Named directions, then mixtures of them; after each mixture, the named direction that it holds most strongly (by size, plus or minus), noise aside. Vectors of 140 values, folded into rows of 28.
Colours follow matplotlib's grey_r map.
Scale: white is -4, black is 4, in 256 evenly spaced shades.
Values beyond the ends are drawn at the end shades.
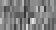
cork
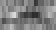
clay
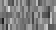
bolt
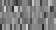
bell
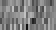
cork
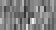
cork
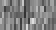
cork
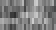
clay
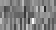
cork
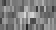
cork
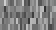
cork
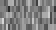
bolt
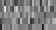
bell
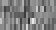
cork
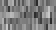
bolt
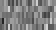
bolt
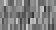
cork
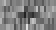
cork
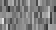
bolt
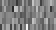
bell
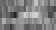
clay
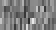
cork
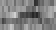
clay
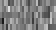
bolt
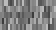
bolt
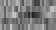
clay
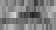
clay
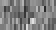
cork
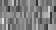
bolt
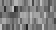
bell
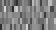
bell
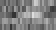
clay
